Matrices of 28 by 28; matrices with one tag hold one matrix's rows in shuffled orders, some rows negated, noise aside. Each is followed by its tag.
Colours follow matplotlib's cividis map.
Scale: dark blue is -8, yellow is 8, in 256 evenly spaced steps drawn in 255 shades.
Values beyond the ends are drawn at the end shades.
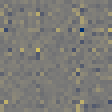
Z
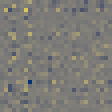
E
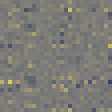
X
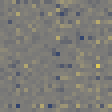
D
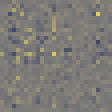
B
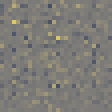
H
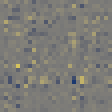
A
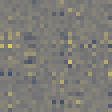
X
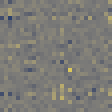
X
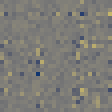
Z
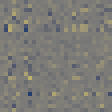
E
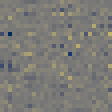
X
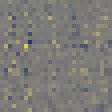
E
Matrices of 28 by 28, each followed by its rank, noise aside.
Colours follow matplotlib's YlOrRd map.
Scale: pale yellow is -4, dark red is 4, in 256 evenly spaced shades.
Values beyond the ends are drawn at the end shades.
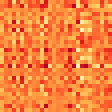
three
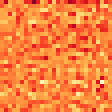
six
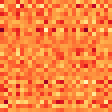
three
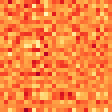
four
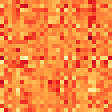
four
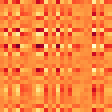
one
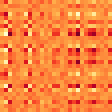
one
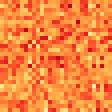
six
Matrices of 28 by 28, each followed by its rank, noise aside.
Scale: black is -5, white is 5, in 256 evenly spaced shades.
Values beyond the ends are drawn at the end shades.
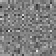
five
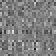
four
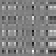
one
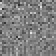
five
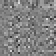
four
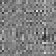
three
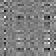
two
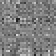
three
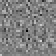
five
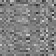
four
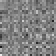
two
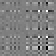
one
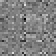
three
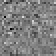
five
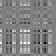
one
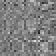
three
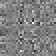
four
